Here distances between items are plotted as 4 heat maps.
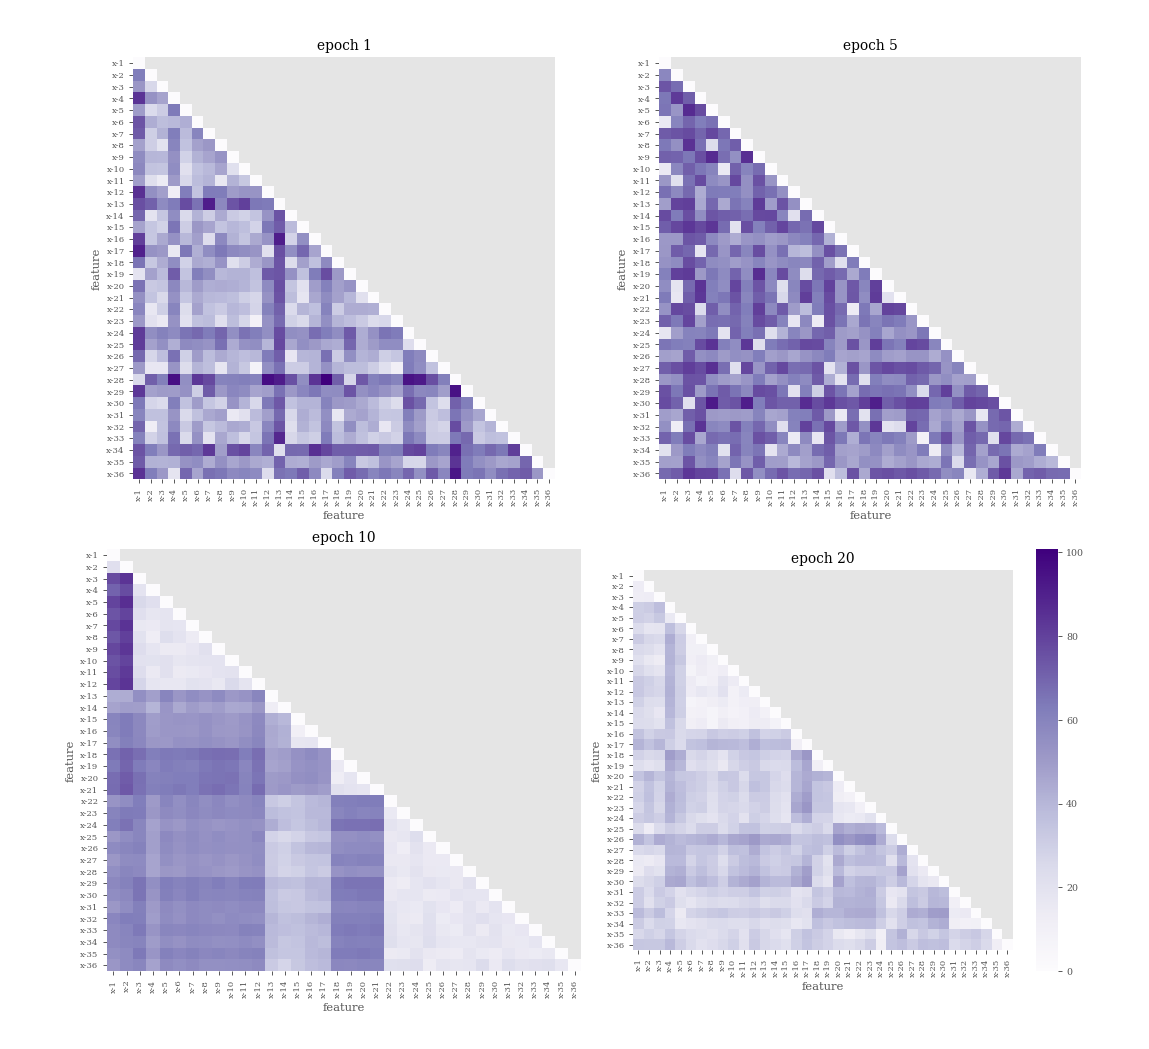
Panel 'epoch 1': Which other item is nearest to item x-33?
x-7
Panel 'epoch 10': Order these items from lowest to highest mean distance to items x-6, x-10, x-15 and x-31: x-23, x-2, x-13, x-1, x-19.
x-23, x-13, x-19, x-1, x-2
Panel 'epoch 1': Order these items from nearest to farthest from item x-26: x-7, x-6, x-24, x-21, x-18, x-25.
x-18, x-7, x-21, x-6, x-25, x-24
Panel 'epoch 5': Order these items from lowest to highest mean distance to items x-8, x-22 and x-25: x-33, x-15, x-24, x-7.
x-24, x-33, x-7, x-15
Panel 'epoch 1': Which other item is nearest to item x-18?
x-31
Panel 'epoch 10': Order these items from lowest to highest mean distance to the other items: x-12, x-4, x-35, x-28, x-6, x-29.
x-28, x-35, x-29, x-4, x-6, x-12
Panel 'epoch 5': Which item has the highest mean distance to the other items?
x-30
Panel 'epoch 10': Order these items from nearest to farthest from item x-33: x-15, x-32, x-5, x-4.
x-32, x-15, x-4, x-5
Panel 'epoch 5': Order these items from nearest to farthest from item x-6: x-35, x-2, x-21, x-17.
x-35, x-17, x-2, x-21
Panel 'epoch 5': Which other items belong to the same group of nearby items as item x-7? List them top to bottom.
x-15, x-27, x-36
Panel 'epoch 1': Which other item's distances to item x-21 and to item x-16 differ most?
x-15
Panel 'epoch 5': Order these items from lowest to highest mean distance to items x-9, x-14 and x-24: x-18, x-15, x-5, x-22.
x-18, x-22, x-15, x-5
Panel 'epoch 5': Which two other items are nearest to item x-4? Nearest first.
x-17, x-22
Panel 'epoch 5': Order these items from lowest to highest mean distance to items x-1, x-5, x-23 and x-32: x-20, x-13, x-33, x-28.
x-20, x-33, x-28, x-13
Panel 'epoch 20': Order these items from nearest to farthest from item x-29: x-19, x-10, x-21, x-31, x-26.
x-19, x-21, x-10, x-31, x-26
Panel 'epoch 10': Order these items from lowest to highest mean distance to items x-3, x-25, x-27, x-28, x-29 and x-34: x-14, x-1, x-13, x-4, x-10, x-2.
x-14, x-13, x-4, x-10, x-1, x-2
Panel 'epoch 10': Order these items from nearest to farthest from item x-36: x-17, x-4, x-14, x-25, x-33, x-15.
x-25, x-33, x-14, x-15, x-17, x-4
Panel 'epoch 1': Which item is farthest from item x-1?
x-17
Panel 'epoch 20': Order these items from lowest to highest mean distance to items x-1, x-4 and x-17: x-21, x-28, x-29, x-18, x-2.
x-2, x-28, x-29, x-21, x-18
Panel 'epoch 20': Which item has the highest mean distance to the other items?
x-26
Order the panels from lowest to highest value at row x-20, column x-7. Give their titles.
epoch 20, epoch 1, epoch 10, epoch 5
